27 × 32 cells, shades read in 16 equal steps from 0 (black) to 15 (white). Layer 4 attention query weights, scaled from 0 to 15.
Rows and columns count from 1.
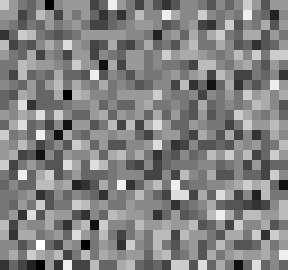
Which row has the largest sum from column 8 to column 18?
21
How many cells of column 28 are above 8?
11
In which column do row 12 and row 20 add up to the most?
20
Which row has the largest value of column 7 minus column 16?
9
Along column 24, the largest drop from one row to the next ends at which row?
8
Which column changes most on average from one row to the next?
5
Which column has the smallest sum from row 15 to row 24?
2
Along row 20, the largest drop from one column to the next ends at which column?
22
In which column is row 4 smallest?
18
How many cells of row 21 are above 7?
14
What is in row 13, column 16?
4
